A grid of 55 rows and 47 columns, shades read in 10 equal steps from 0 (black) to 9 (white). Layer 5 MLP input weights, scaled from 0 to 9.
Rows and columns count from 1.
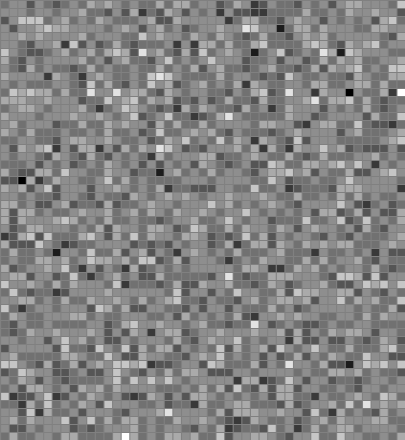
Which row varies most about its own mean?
12
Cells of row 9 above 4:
21
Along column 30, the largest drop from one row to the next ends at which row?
7
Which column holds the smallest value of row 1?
30
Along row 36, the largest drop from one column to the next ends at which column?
15
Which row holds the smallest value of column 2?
50
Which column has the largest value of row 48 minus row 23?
3
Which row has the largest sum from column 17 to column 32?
52
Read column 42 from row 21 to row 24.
7 3 5 6
